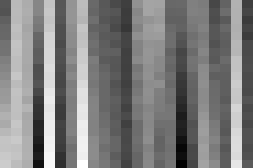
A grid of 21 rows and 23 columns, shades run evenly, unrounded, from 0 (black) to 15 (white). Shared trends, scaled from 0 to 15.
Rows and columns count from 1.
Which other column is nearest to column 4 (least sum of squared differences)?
17
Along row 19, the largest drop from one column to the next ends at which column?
6
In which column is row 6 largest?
5
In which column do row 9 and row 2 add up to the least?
12
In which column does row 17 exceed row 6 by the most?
1
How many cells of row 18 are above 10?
6
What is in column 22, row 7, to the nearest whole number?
11
